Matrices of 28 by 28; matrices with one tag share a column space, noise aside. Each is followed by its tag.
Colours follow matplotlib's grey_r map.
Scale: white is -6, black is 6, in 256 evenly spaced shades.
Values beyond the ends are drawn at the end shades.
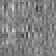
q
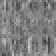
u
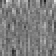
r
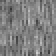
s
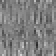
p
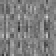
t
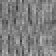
s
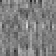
r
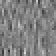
r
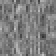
t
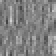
s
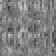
q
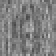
t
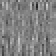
u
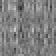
q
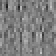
q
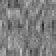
r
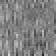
p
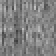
q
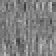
u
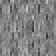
t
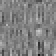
p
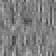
s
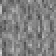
t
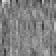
r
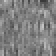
r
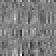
p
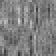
s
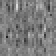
q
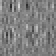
q
